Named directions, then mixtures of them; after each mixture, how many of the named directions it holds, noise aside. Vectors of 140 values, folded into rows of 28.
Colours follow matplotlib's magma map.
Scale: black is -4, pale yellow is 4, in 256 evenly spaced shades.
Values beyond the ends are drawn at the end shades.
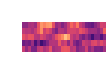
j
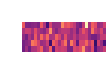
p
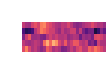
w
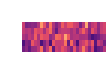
two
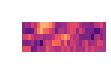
two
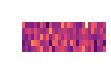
one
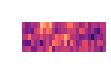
three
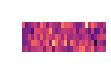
two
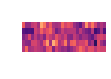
two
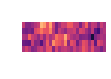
three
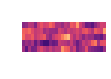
two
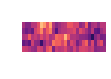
three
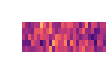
three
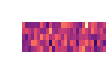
one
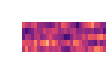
two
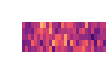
three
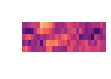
two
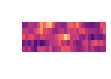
one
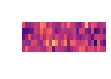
two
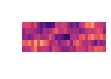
one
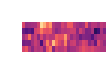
three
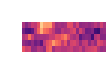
two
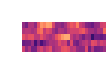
one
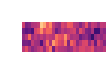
three
